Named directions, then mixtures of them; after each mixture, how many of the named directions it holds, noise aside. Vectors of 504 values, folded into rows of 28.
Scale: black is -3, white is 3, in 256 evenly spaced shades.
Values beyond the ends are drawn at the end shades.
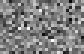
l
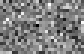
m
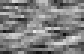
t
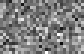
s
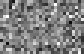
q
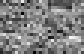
four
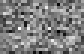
two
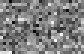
four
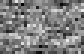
four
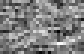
two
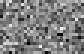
one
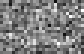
four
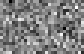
three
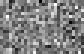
two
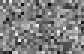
one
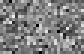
four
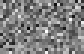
four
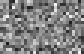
one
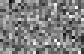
two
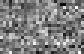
four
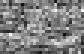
three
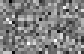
four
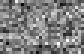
three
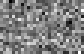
three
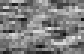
one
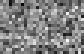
four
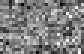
three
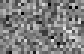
three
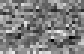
two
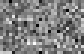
four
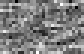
three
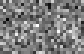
one
